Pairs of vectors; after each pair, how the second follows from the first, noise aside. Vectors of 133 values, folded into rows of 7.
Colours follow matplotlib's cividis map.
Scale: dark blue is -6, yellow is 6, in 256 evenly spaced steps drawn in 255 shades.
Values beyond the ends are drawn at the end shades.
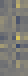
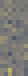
reversed, partly zeroed.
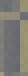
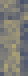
negated.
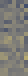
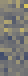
negated.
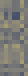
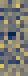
wrapped around, scaled up.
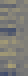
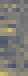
negated.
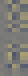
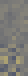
reversed, partly zeroed.
